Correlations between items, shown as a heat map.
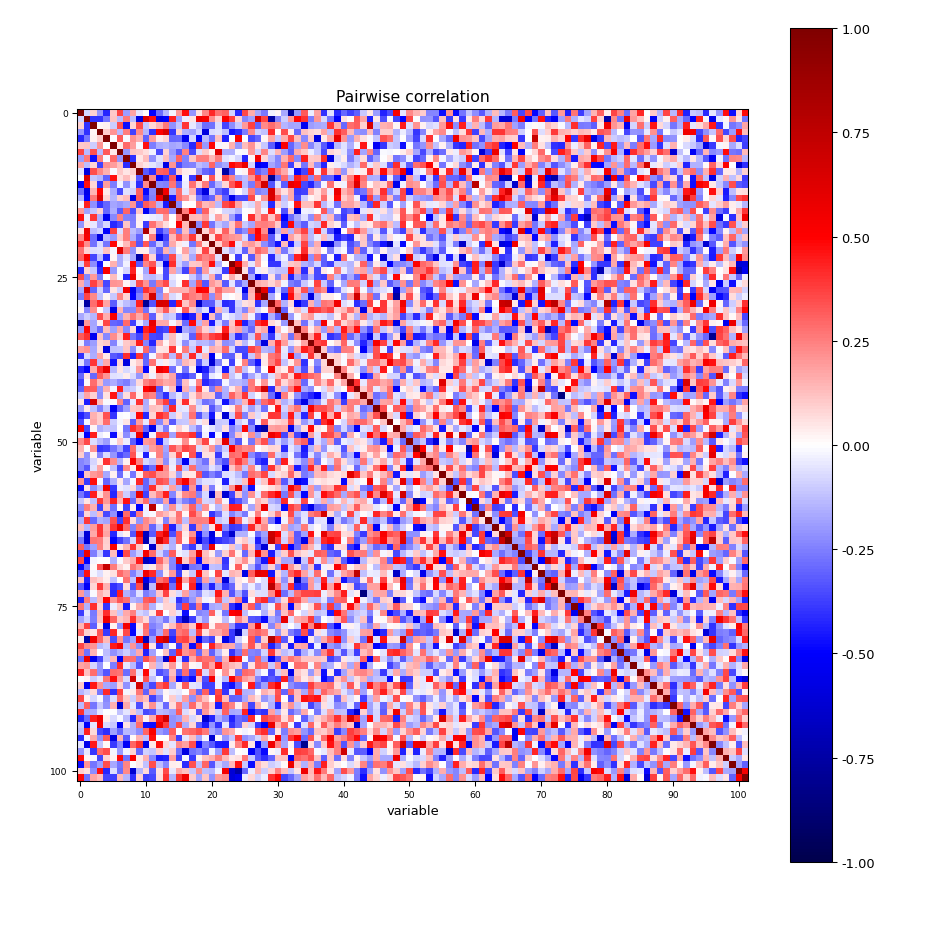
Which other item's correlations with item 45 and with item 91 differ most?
95
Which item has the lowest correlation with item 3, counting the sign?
19
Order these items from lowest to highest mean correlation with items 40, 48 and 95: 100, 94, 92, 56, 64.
56, 94, 92, 100, 64
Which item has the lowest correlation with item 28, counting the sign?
48
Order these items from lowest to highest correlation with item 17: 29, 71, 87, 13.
87, 13, 29, 71
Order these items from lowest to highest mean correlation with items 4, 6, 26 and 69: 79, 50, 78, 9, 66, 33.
78, 50, 79, 33, 66, 9
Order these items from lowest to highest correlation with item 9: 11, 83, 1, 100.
1, 11, 83, 100
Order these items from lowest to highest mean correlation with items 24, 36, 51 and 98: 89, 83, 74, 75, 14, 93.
93, 74, 75, 89, 83, 14
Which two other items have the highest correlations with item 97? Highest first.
40, 77
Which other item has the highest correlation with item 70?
42
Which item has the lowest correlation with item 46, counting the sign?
22
